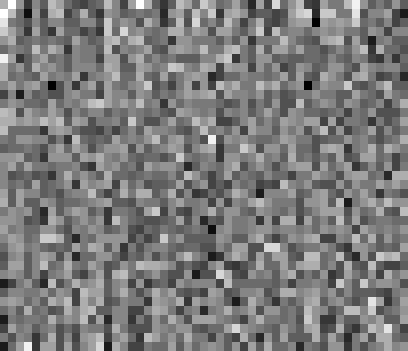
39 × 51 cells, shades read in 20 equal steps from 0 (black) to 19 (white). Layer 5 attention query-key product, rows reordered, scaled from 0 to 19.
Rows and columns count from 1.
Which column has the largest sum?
2
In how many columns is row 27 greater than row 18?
23
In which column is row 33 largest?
11
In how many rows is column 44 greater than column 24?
20
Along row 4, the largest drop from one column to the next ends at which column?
34
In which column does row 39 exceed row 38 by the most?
4
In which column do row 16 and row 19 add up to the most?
27
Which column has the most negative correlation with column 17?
47
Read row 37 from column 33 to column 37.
9 8 7 11 9
